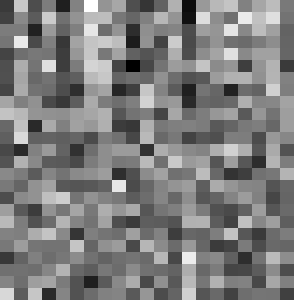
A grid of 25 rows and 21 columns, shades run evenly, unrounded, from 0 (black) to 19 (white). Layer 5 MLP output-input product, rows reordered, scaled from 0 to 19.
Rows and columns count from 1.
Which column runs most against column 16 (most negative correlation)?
11
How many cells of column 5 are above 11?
3
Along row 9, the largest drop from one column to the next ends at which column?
14
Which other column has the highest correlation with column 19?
7
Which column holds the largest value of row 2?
18
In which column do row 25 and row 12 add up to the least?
4
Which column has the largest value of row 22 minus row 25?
12
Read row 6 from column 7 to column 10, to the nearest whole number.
16 15 5 0
